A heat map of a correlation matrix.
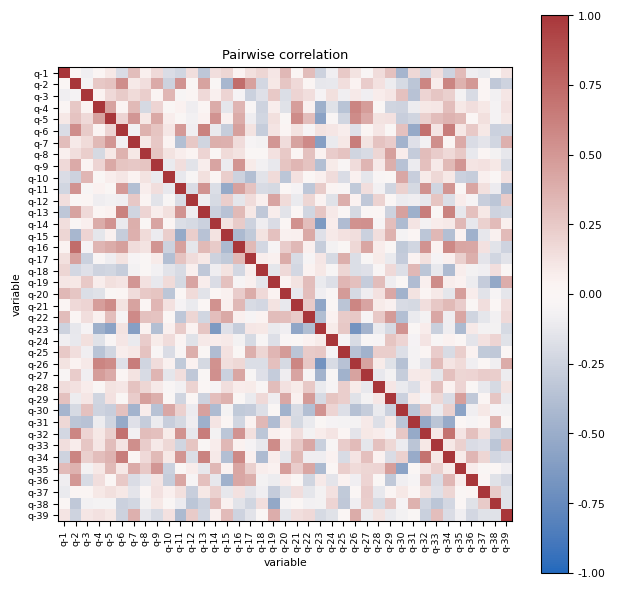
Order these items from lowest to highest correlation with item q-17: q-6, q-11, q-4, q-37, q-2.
q-37, q-4, q-6, q-11, q-2
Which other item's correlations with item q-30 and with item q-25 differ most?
q-20
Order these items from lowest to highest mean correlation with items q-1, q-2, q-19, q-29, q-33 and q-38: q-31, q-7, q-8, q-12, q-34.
q-31, q-34, q-12, q-8, q-7
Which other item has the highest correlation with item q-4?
q-26
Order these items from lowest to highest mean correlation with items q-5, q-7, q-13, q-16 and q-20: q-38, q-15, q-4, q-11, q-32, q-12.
q-38, q-15, q-12, q-11, q-4, q-32
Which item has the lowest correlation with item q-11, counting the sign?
q-15
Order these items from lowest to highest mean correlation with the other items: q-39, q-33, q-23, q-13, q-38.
q-23, q-38, q-39, q-13, q-33
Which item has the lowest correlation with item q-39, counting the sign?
q-11
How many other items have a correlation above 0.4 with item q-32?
6
